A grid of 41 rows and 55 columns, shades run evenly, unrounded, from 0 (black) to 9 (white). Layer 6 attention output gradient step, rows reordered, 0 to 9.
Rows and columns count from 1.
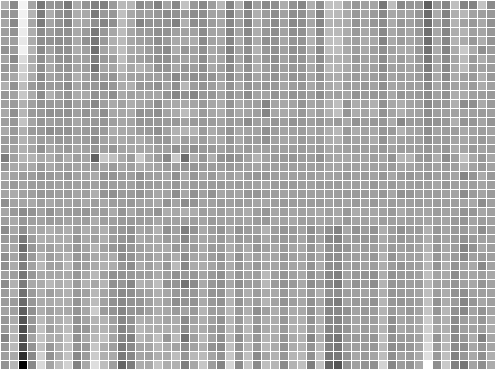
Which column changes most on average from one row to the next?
21
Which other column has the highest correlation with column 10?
6
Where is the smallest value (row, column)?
41, 3
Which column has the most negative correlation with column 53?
54
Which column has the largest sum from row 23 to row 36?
48
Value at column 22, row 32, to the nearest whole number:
5
